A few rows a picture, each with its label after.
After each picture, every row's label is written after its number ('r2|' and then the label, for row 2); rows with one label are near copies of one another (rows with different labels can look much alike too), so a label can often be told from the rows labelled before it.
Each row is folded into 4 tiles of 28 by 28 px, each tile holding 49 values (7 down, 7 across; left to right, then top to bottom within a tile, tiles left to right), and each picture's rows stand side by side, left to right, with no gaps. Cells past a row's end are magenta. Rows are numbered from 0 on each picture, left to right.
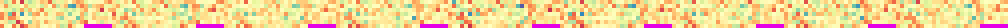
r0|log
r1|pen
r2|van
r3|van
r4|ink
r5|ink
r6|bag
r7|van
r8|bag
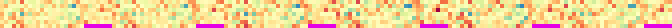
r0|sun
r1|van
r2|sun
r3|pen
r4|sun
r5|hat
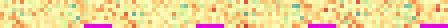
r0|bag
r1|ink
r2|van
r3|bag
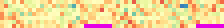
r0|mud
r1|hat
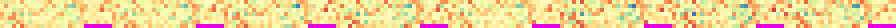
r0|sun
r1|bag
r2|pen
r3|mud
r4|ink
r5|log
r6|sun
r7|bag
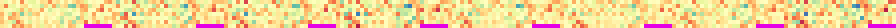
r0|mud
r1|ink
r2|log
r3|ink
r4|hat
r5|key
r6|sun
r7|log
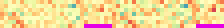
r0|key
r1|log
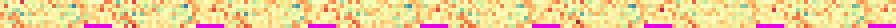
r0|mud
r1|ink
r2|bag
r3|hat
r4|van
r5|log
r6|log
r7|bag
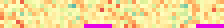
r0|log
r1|bag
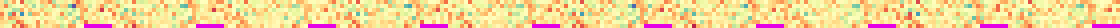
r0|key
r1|van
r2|bag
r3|log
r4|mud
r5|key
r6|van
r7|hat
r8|bag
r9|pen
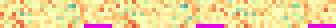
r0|sun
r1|bag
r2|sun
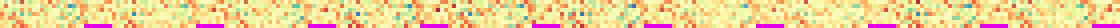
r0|bag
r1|log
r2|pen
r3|van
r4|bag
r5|sun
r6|van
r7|log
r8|sun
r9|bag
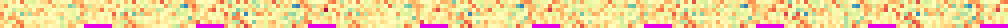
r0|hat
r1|pen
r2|log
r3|pen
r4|ink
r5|hat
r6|hat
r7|hat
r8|bag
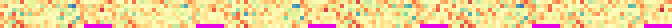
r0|sun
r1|key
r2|sun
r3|bag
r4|bag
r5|log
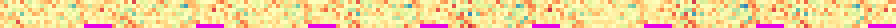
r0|log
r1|log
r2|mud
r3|sun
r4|bag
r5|pen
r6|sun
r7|key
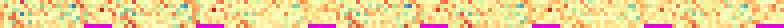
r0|mud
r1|pen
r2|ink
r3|mud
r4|key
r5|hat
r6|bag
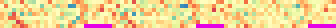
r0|bag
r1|log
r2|van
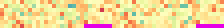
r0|pen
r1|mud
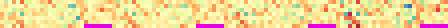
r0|sun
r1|bag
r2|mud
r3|ink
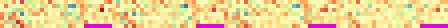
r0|log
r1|ink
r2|pen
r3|key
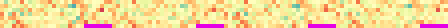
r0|pen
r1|hat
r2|sun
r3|key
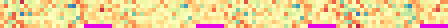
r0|sun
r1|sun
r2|van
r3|ink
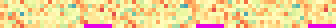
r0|mud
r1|pen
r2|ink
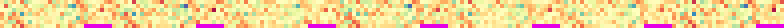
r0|van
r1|key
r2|key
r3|key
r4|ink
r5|ink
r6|log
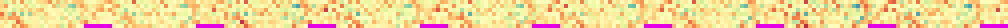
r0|bag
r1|van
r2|log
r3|ink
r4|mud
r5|hat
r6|pen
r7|van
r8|log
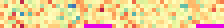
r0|sun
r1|van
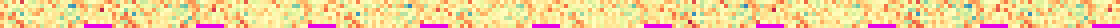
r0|log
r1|bag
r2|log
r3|mud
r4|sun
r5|mud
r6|log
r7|ink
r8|bag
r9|bag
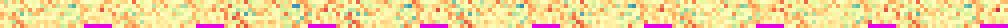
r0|ink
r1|mud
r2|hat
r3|sun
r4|ink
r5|ink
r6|van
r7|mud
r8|pen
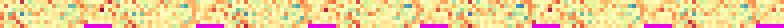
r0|log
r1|ink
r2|van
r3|sun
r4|pen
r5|ink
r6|log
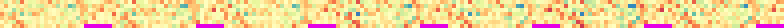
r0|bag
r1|pen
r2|hat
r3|sun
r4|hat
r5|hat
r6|key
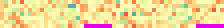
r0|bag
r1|key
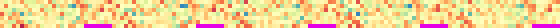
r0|van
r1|hat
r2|bag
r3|ink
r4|bag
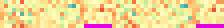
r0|ink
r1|pen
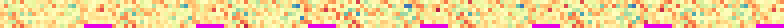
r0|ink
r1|sun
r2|van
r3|log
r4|key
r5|mud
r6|mud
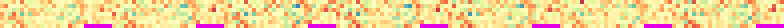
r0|sun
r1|pen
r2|mud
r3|hat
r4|bag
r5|bag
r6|bag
